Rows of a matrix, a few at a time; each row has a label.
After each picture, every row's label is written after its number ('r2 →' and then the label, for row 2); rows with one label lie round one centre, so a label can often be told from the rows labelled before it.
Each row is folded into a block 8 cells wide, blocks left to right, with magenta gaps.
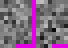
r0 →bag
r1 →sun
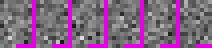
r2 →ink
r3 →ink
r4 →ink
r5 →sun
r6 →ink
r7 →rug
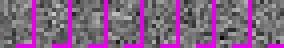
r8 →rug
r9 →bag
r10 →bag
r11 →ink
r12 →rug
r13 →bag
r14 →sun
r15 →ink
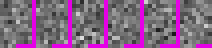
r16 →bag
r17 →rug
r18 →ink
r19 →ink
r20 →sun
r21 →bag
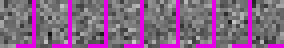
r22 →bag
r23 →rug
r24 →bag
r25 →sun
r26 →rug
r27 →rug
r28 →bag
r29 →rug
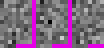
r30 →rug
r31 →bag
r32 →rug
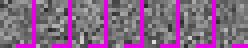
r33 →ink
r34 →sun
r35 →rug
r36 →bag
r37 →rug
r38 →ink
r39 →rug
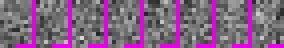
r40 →sun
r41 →rug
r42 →ink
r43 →bag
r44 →bag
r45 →bag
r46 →ink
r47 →ink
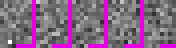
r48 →rug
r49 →sun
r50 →sun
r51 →ink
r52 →bag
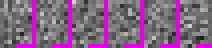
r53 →rug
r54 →ink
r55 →sun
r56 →sun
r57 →ink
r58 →sun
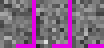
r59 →ink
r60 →rug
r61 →ink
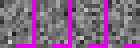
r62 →rug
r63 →ink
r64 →ink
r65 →ink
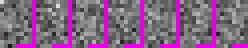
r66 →sun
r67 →bag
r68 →ink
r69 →rug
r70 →ink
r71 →bag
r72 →bag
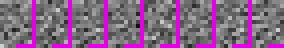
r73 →sun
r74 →sun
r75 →sun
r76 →sun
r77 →ink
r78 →sun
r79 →sun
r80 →sun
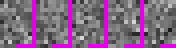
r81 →rug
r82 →rug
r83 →ink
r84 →bag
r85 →rug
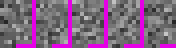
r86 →rug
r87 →rug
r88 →sun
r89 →sun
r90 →sun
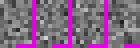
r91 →sun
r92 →ink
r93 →rug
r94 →bag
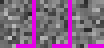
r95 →ink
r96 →ink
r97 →sun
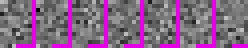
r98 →sun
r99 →sun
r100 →bag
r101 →sun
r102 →bag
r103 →bag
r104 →sun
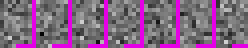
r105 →ink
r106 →sun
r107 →ink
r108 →rug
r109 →bag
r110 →bag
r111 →rug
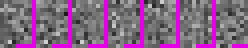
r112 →rug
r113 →sun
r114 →rug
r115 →ink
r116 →rug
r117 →ink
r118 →sun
